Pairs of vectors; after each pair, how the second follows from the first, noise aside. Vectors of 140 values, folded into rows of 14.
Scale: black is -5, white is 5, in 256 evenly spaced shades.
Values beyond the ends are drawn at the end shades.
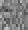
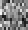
wrapped around, scaled up.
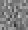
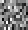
wrapped around, negated, scaled up.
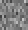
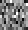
negated, scaled up.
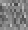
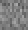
negated, shrunk.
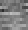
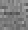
negated, shrunk.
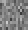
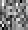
wrapped around, scaled up.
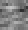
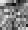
wrapped around, scaled up.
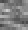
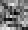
wrapped around, negated, scaled up.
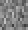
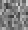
wrapped around.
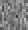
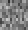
wrapped around.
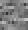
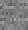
shrunk.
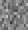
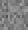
negated, shrunk.
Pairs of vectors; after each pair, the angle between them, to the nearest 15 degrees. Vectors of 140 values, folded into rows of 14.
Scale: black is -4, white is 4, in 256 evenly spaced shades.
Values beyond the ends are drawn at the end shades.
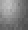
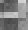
105 degrees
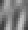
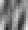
165 degrees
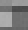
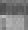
75 degrees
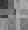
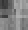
15 degrees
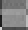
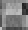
60 degrees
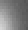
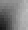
165 degrees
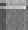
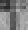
120 degrees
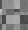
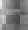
120 degrees
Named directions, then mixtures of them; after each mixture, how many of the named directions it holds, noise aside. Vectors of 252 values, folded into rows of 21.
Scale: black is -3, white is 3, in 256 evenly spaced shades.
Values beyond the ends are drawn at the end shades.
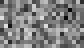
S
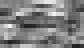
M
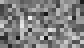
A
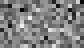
two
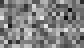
one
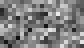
three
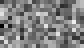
three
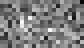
two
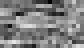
one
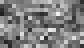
two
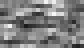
one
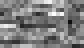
one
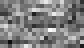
three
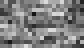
three
